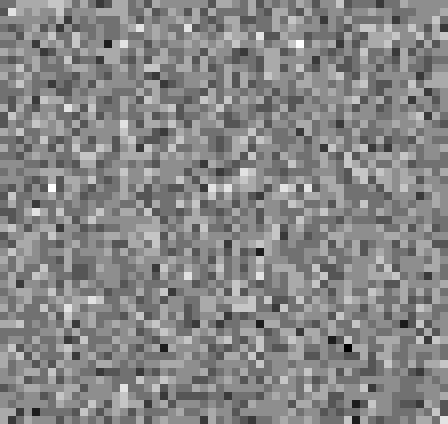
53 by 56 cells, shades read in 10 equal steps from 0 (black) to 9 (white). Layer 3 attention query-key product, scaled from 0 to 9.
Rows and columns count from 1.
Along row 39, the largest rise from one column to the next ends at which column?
36
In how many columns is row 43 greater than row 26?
26
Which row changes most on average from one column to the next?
24
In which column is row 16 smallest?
43
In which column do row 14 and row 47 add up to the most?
9
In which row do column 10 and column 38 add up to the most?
6
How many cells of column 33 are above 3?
40
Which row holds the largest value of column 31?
22
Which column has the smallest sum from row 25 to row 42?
29
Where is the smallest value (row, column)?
44, 44
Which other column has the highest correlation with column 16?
8
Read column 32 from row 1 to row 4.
6 6 3 5
